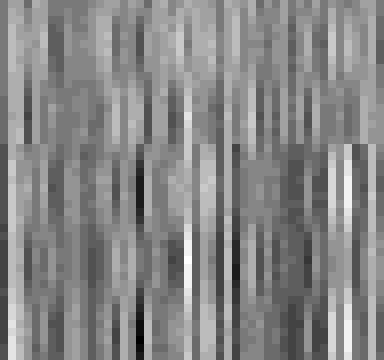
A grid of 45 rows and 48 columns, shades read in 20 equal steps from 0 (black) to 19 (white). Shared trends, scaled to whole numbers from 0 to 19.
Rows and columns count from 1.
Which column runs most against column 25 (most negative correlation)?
24
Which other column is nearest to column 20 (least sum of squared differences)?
5
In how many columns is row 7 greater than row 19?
28
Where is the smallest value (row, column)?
43, 18
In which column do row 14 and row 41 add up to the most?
2
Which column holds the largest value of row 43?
44
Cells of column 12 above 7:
28
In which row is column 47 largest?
25
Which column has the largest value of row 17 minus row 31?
30
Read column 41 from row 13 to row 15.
10 9 9
